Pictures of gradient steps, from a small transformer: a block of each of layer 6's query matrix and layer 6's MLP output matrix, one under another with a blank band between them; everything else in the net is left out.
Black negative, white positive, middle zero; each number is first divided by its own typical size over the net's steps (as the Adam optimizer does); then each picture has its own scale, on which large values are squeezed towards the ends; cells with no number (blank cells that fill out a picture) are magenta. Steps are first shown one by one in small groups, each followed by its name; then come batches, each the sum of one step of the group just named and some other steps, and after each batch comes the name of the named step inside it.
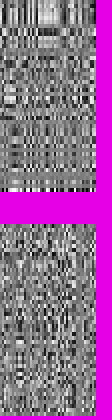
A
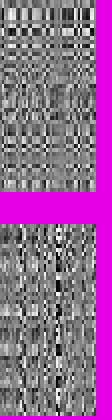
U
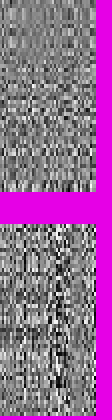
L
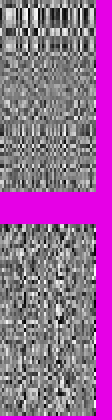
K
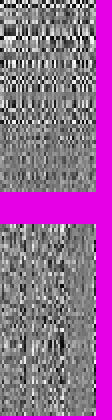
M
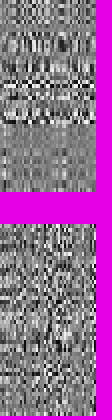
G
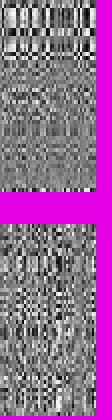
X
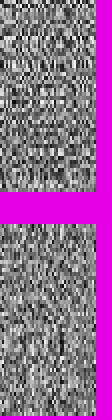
M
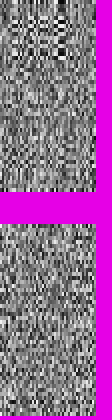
A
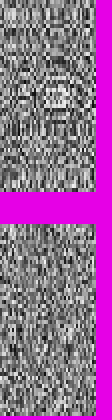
X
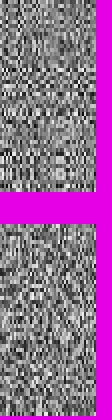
G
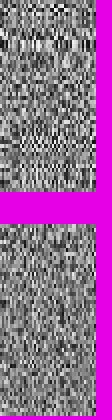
G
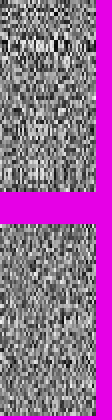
K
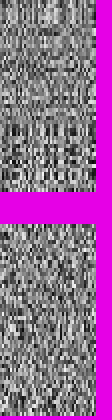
A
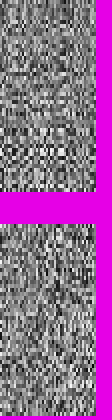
U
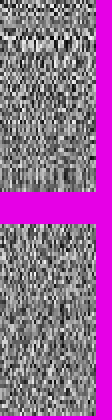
M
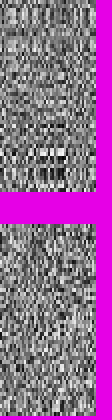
X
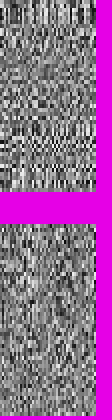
L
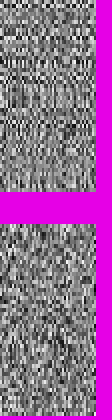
M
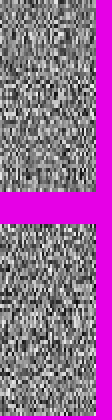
G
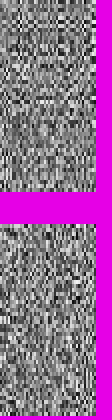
L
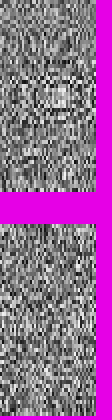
G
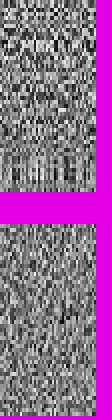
K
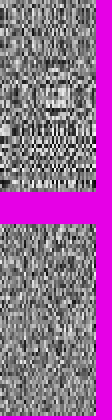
G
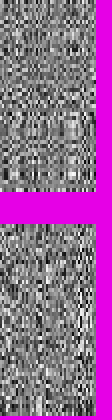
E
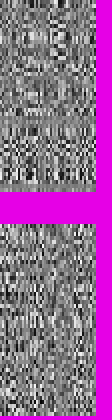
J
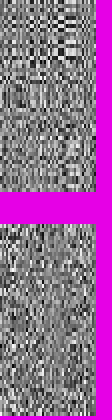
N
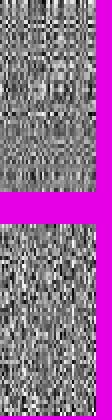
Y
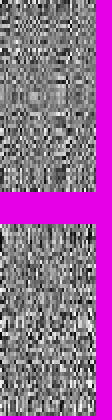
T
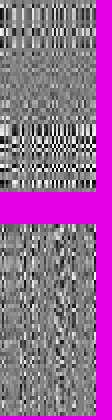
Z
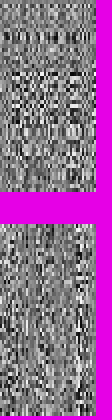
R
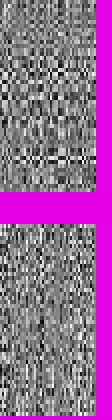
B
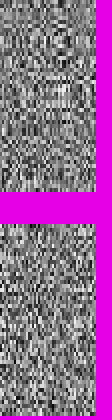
J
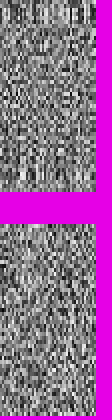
Y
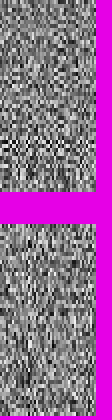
J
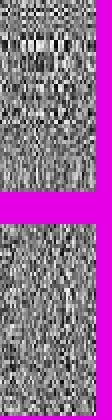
Y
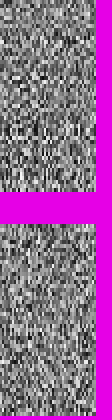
R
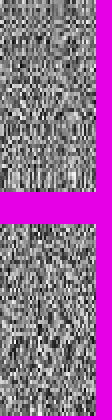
E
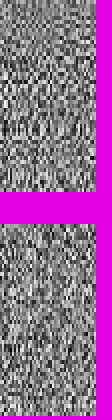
B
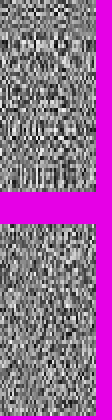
N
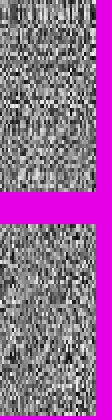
R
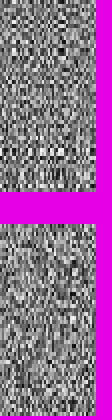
N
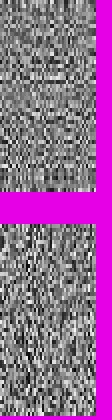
T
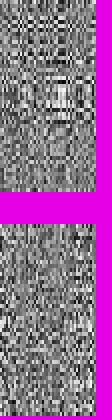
T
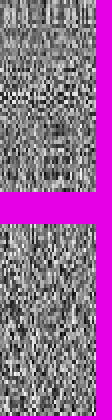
Y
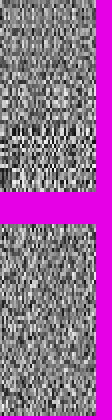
Z
